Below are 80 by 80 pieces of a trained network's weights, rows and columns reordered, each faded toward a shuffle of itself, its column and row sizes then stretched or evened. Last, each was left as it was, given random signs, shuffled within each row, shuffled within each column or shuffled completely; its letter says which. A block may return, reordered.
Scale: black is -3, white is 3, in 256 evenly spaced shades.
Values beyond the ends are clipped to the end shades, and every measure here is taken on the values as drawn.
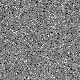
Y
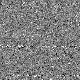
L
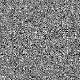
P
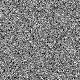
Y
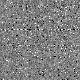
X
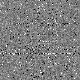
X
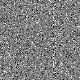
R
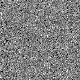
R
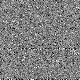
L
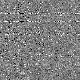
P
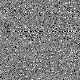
X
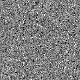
R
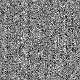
R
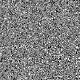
X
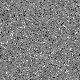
Y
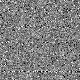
L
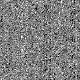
R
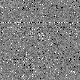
X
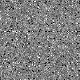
P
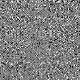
P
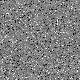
Y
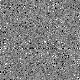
P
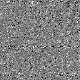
P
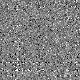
X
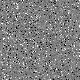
R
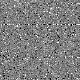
P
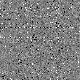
X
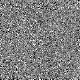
X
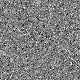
Y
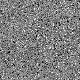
R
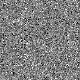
X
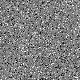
Y
